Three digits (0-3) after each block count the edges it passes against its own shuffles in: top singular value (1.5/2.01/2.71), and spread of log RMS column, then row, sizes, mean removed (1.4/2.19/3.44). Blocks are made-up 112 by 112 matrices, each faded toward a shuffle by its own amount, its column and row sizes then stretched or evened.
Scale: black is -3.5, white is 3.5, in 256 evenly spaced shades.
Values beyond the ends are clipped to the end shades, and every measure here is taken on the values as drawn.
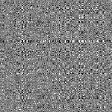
3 2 2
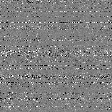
1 1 3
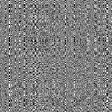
3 3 1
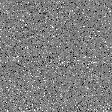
0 0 1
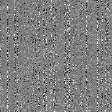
0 3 1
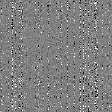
0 3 1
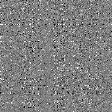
1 2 2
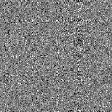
2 2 1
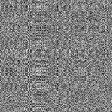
3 2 1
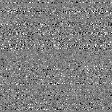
1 0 3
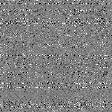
1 1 3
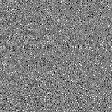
2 0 1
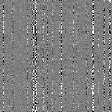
3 3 1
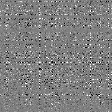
2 2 3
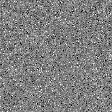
1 1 0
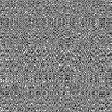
3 0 2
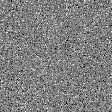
0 1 0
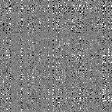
2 3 2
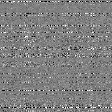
2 1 3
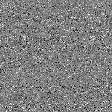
1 0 1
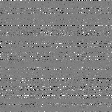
1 1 3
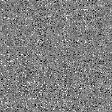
1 1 2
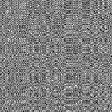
3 1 0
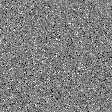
0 0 0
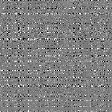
3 2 3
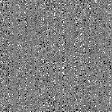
1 3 1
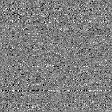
2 1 2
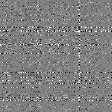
2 2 3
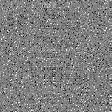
2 0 0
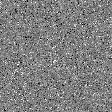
0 0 1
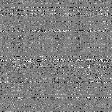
1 1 3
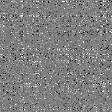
2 1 2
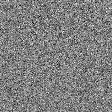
0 0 0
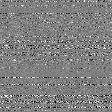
1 0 3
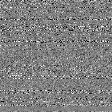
0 0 3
